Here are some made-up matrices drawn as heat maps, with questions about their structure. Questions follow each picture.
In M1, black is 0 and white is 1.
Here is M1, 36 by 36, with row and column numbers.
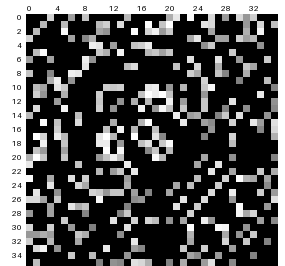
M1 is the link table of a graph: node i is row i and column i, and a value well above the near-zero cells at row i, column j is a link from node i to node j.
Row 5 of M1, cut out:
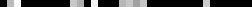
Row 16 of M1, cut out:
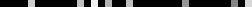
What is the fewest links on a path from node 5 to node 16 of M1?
2
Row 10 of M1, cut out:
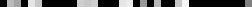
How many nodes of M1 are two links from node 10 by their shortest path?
9
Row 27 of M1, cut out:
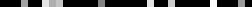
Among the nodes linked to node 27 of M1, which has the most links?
node 3
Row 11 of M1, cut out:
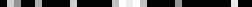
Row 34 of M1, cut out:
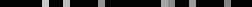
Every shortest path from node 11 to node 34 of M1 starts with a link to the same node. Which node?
node 25
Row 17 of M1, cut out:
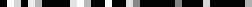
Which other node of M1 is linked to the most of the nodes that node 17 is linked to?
node 20
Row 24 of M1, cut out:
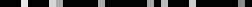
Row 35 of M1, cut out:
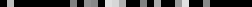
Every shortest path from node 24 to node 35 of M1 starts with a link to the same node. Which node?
node 7
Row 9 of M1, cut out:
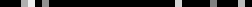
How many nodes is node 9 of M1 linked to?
6
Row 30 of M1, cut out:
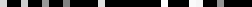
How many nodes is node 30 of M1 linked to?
9
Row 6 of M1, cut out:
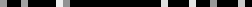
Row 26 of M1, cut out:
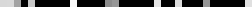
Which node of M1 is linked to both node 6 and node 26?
node 0
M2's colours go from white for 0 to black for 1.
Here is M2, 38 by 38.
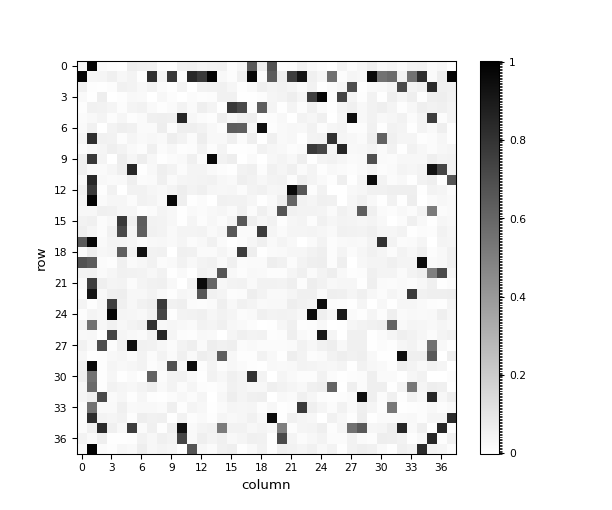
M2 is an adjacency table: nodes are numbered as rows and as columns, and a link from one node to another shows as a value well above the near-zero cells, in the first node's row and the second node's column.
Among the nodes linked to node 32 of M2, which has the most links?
node 35
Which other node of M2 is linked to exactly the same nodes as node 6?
node 4
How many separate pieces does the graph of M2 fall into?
4
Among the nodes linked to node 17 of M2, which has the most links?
node 1
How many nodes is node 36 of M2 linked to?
3
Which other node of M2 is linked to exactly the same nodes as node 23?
node 26
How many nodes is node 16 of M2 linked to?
4
